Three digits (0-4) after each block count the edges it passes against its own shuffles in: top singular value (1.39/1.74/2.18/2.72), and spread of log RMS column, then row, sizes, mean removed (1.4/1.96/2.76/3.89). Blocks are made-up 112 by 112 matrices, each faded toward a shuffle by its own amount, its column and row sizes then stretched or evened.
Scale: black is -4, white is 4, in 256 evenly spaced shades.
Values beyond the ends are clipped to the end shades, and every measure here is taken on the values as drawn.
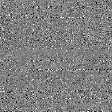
1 2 3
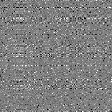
4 0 3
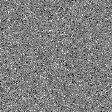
0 1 0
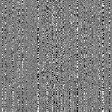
4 4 0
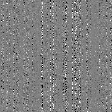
1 4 0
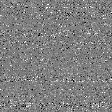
1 0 3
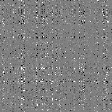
3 3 2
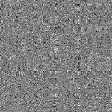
3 1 1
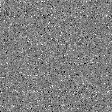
0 1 2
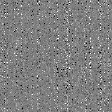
0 3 1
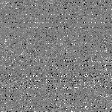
0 2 3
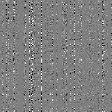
3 4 2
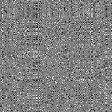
4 2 1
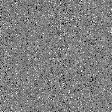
0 2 0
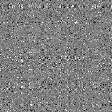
3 1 2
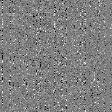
2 3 0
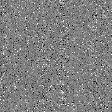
1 2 0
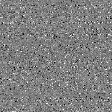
2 0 2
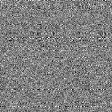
3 0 3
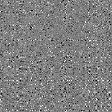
3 2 2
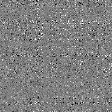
1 2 3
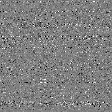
1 1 3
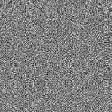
3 2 0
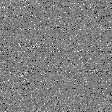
2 0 2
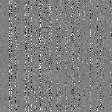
2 4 1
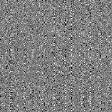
3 3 1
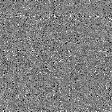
0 2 2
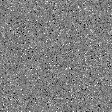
0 1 1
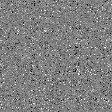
0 1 2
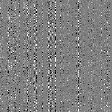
4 4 0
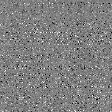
2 0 3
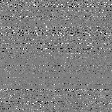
1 0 4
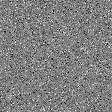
1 0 0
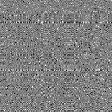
4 0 2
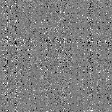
0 3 2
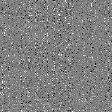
1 3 0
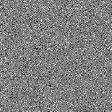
2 2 2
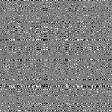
4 1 4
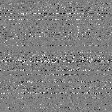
2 0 4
